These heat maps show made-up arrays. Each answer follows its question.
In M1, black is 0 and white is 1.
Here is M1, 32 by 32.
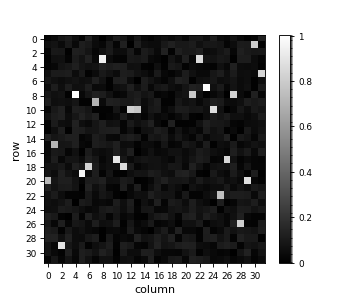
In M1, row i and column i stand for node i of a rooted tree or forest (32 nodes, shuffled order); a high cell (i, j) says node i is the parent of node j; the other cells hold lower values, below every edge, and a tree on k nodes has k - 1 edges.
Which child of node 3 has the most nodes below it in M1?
8
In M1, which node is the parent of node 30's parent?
15
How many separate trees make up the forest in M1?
9
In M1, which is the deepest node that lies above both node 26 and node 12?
17
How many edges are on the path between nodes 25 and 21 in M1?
4
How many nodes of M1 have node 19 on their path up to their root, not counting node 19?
2
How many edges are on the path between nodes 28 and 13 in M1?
4
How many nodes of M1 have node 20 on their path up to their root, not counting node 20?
3
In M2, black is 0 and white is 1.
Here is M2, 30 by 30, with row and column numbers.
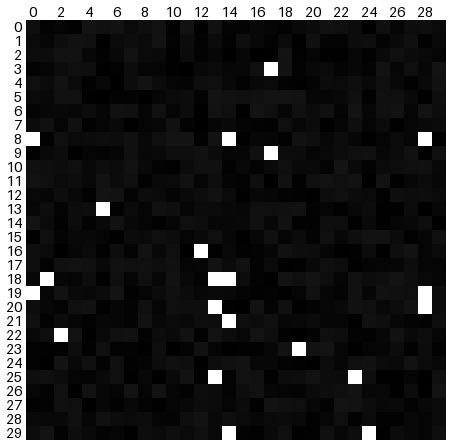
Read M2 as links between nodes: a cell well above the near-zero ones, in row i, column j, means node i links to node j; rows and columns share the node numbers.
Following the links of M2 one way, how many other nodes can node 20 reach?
3
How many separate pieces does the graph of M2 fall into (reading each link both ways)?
12
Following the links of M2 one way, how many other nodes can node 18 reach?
4
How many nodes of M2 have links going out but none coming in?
10
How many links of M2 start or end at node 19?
3
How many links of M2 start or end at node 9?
1
